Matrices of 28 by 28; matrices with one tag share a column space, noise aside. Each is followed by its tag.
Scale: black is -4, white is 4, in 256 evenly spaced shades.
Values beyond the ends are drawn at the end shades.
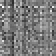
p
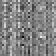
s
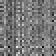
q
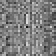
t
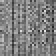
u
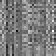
u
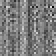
p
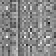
s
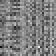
q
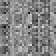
t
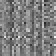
s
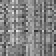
u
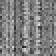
q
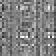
s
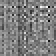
p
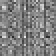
s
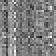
s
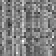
s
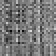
u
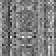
s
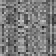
t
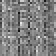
s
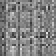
s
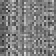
q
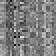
s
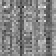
p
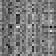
t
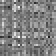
s
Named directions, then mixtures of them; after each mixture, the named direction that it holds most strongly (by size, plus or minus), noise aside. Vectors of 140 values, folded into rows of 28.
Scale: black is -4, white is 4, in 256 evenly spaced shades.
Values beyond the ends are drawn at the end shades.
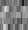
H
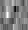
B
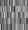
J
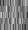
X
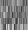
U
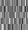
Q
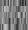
H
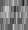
B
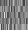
J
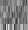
U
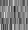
J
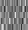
Q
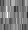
B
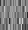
Q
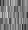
X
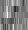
B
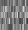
J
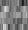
H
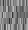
U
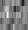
B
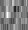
B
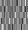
Q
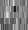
B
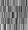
U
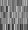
U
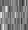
H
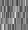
Q
